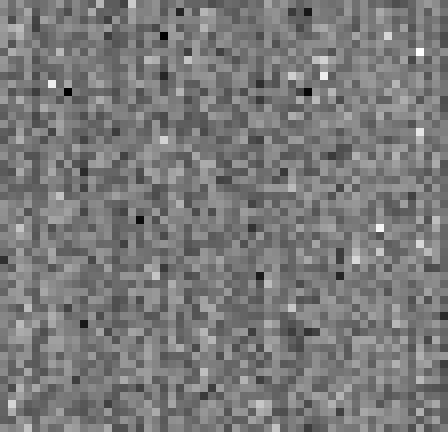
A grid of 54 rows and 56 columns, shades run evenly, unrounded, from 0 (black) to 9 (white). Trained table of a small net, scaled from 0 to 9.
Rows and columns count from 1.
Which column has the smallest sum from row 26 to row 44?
15
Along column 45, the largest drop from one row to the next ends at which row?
34
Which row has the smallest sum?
12
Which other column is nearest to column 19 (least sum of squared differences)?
46
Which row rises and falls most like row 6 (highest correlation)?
9
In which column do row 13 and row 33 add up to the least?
43
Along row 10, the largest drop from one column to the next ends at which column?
42
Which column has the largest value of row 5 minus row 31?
49
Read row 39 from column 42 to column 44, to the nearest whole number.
5 5 5
